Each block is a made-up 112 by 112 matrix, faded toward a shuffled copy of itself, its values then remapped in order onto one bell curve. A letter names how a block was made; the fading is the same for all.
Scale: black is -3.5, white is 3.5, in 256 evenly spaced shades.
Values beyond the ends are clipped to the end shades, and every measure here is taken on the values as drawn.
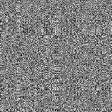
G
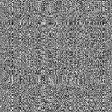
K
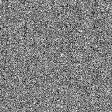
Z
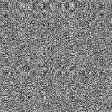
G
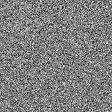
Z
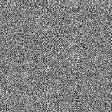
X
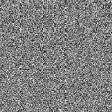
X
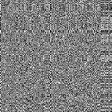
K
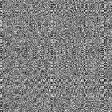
K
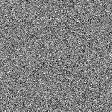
Z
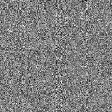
X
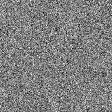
Z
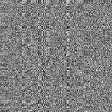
K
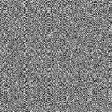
K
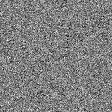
Z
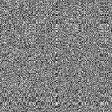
K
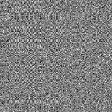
K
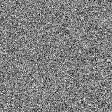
Z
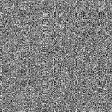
X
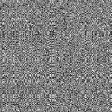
K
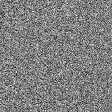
Z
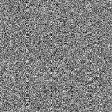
X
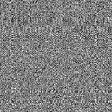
G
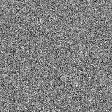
Z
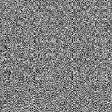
G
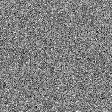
Z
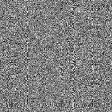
X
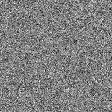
Z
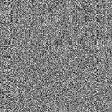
X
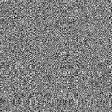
G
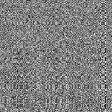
K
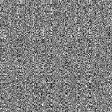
X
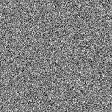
Z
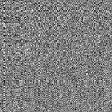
K
